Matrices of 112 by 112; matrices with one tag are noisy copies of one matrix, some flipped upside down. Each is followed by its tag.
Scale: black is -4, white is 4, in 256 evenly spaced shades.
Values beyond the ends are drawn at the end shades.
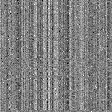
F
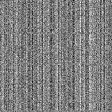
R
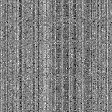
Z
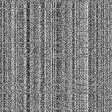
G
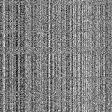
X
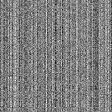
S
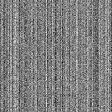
S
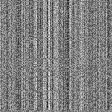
F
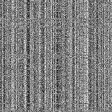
G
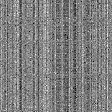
Z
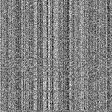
F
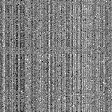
X
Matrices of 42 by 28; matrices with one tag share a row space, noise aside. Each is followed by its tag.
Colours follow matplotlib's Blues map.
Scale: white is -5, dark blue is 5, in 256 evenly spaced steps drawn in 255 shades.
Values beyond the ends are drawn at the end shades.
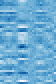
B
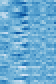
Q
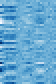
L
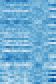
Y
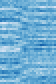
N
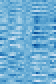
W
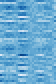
B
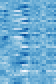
Q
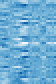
Q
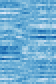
N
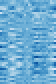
W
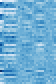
L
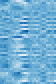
Q
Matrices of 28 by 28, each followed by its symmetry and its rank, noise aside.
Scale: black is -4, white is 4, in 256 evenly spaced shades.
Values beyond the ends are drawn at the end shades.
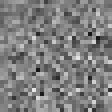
antisymmetric, rank six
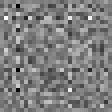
antisymmetric, rank four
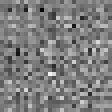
no symmetry, rank six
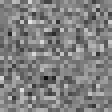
no symmetry, rank six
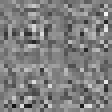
antisymmetric, rank four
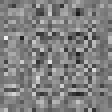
no symmetry, rank four
